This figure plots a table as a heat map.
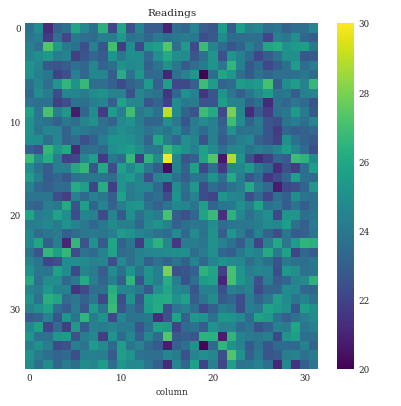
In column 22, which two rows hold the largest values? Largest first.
14, 9
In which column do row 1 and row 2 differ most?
2
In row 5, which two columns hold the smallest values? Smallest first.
19, 15
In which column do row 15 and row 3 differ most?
15
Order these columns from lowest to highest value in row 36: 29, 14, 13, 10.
29, 14, 13, 10
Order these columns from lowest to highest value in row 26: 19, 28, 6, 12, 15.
12, 6, 28, 19, 15
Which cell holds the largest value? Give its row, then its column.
14, 15
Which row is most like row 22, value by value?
11
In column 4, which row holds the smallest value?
23
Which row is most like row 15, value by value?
17
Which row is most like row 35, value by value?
10
